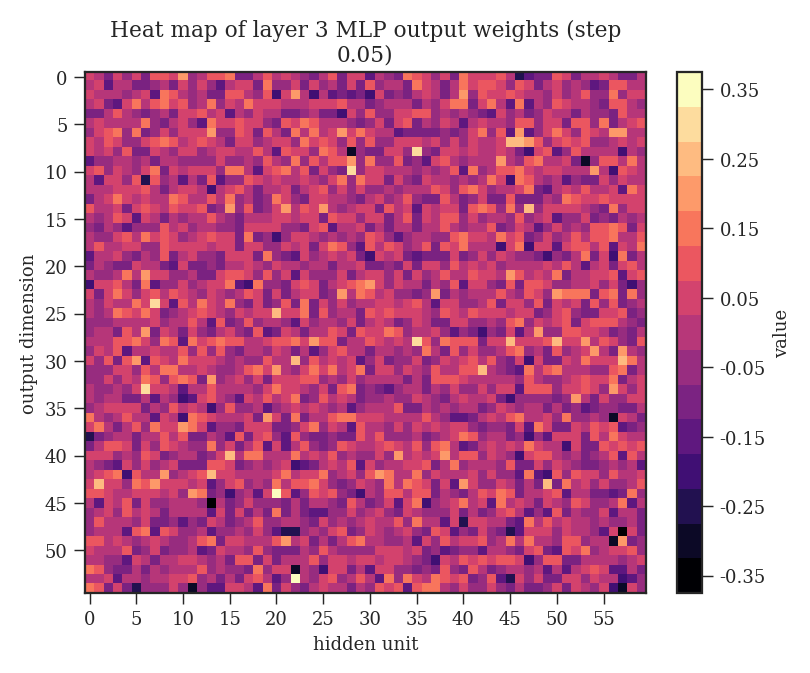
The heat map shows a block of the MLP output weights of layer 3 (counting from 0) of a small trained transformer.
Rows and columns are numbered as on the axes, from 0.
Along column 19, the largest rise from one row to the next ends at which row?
36
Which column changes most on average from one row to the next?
22
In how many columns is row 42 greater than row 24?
32
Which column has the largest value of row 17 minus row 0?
46
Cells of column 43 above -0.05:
38
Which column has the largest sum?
6
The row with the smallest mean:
48
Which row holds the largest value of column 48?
27
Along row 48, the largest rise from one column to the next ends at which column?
58
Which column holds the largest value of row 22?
30
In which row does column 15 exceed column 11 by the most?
54
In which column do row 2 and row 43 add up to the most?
40
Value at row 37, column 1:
0.15
